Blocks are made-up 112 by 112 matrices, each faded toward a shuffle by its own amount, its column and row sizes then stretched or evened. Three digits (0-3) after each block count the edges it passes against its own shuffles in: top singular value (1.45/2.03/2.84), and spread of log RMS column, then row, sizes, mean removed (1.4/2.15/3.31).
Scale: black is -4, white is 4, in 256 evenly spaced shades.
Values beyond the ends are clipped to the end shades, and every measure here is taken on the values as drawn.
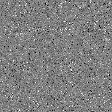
0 1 1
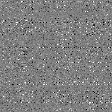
0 1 2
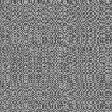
3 2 0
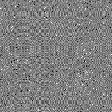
3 0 0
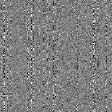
2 3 0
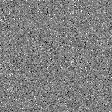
1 0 0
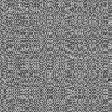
3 1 1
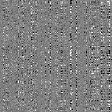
3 3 1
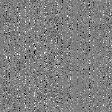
1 3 0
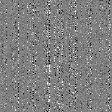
2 3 0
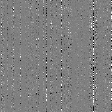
2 3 0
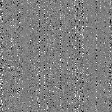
0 3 0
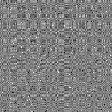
3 0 1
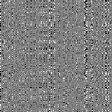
3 3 1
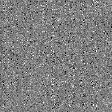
0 2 1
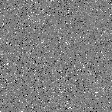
0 1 1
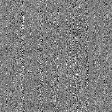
0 3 0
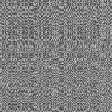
3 0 2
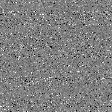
0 0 2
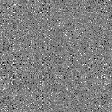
2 1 1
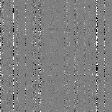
2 3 1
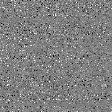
1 1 2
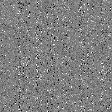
0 2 0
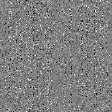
0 2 0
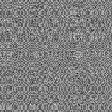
3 0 0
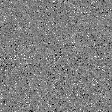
0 1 1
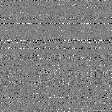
2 1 3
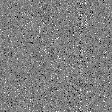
0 2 0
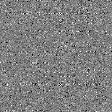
1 1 2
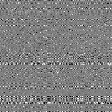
3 0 3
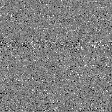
0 0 2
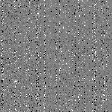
0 3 1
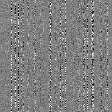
2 3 0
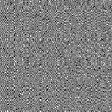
3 2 1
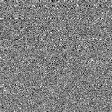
2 0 2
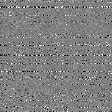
2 0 3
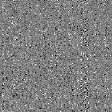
2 2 1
